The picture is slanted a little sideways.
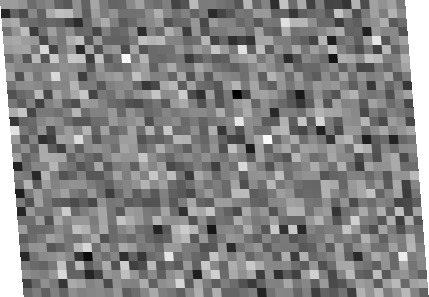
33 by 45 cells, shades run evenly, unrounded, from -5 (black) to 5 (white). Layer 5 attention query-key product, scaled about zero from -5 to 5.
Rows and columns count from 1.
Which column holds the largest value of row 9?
6
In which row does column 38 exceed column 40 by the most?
16
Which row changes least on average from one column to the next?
8
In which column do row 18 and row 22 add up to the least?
44
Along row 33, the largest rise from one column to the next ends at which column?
38
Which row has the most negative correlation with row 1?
26
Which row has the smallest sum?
23
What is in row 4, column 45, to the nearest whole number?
-2
